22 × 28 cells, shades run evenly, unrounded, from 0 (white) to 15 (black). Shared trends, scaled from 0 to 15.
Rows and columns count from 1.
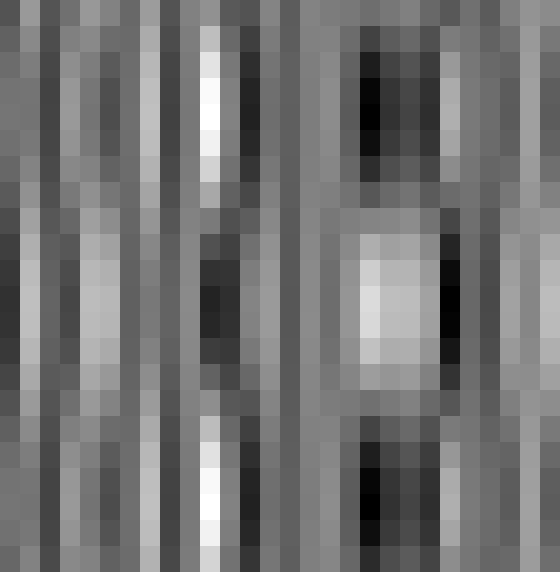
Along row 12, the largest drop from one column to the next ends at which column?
2
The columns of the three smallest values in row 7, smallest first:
11, 8, 27
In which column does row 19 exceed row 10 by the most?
19
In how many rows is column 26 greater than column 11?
15
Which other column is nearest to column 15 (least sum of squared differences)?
25
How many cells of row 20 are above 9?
12
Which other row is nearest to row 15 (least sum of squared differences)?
10
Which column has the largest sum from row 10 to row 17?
23
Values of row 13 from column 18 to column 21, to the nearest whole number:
6 2 4 4
